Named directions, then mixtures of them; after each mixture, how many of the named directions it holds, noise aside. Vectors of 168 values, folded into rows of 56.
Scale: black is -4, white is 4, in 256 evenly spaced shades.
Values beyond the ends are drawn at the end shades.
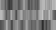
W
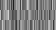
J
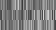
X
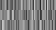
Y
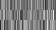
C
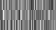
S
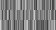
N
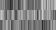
two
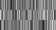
three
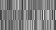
one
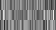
two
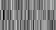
four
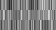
four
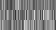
four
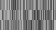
two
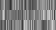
four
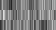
four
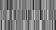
two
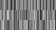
three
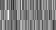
two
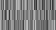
one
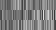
one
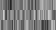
four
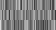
one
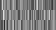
three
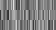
two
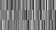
one
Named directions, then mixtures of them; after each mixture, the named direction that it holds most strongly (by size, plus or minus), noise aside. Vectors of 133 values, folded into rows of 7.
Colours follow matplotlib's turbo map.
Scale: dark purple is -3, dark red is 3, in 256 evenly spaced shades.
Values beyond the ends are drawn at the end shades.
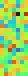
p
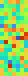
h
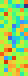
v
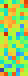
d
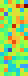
v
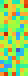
d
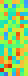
d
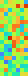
v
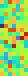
h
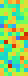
h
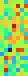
v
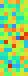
h
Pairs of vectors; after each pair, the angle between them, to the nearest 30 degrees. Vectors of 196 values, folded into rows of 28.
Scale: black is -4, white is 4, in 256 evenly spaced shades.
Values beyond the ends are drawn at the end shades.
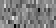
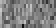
90 degrees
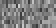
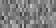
60 degrees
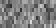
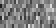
120 degrees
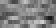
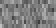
120 degrees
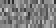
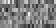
150 degrees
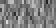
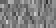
30 degrees
